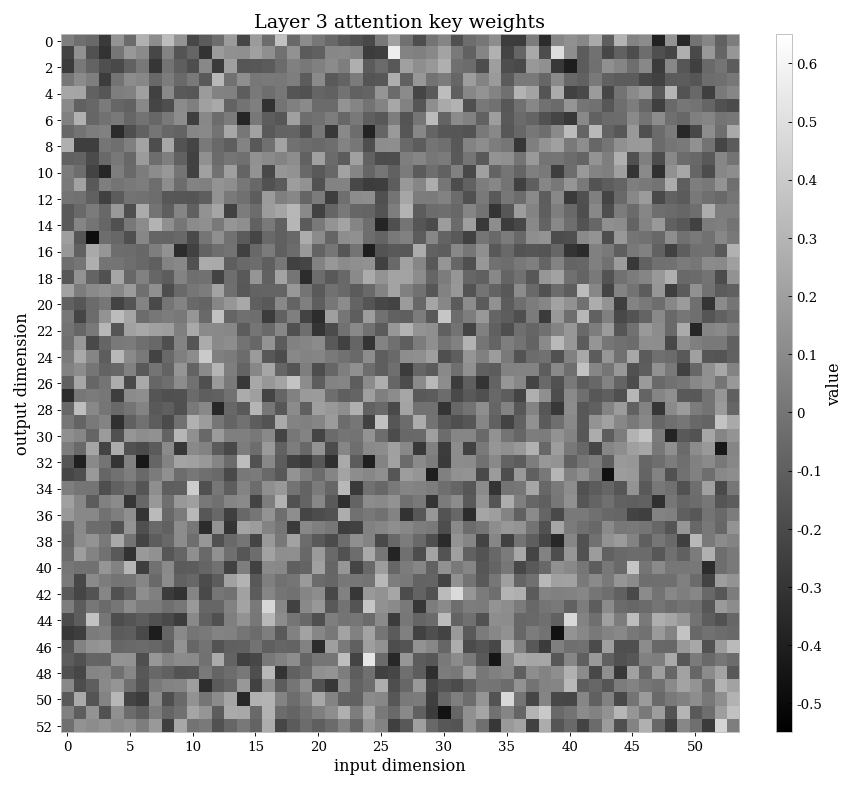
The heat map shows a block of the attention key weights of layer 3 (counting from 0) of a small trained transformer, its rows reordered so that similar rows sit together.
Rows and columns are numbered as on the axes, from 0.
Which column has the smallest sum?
21
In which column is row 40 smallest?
51
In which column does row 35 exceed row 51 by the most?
30
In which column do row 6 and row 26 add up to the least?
14
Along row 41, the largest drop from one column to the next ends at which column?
15
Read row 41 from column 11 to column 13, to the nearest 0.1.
-0.2 -0.1 0.2
